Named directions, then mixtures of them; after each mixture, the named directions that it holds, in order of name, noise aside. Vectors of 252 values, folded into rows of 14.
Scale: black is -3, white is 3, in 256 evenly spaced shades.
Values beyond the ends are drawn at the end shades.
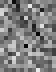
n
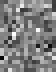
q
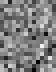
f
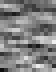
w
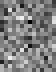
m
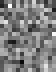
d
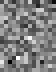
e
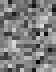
f, n, w.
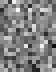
f, n.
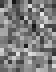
d, n.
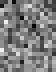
d, n.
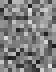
f, m, n.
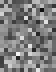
e, n.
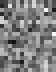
d.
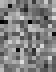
d, m.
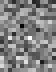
e, q.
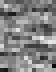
w.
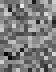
d, m.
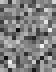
e, f, q.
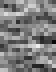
w.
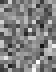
f.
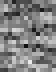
n, w.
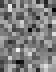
d.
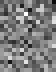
d, e, m.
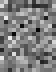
d, e, q.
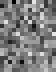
d, n.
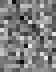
d, m, n.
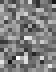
e.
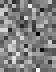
n.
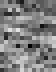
m, w.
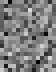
f.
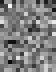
d, e.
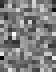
d, q.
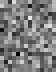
d, n, q.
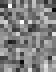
d.
